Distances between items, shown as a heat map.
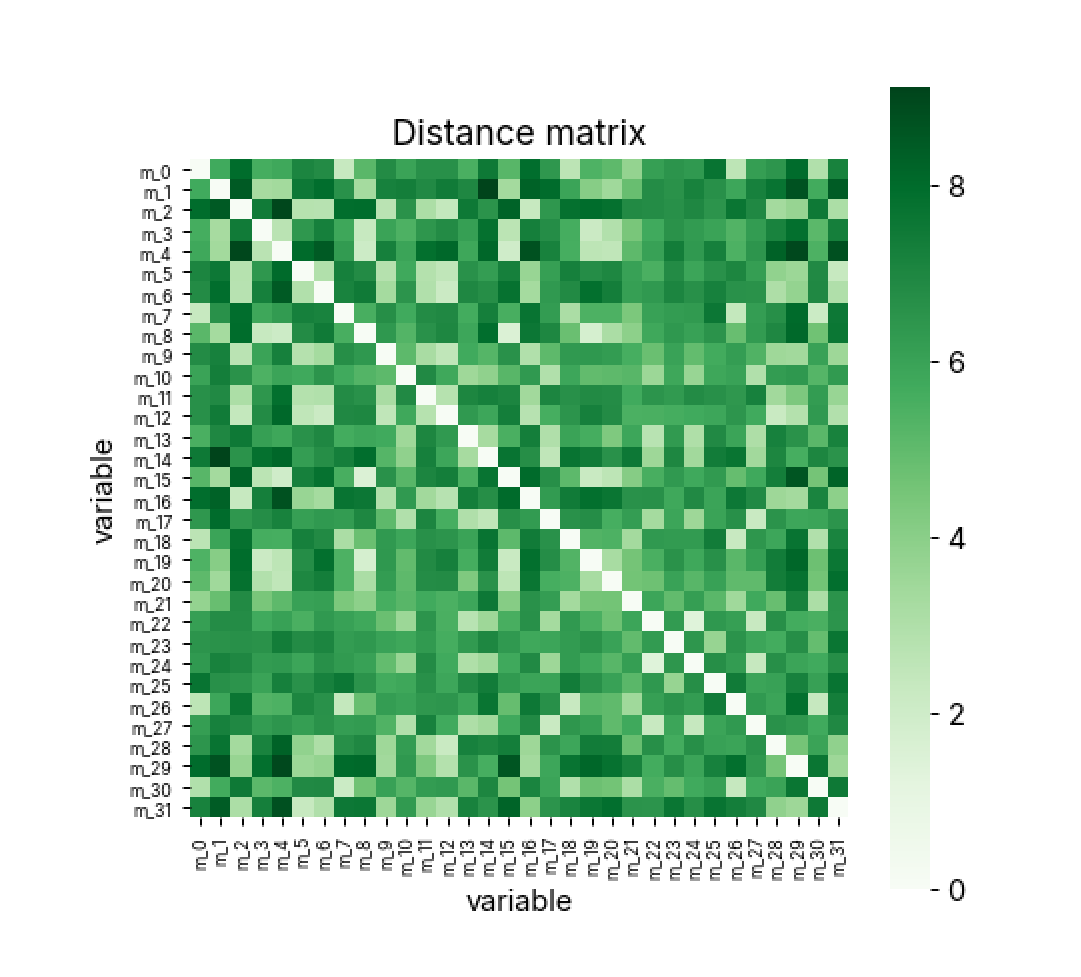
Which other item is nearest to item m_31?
m_5
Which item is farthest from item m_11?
m_4
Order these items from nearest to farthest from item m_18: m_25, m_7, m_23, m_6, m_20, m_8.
m_7, m_8, m_20, m_23, m_6, m_25
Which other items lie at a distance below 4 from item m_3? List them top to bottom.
m_1, m_4, m_8, m_15, m_19, m_20
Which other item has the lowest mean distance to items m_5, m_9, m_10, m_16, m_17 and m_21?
m_12
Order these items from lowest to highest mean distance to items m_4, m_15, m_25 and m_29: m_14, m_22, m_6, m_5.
m_22, m_5, m_6, m_14
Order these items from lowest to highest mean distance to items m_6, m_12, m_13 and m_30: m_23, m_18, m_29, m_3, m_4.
m_29, m_18, m_23, m_3, m_4
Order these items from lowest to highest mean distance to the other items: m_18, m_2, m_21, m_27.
m_21, m_27, m_18, m_2
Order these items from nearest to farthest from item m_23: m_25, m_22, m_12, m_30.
m_25, m_30, m_12, m_22
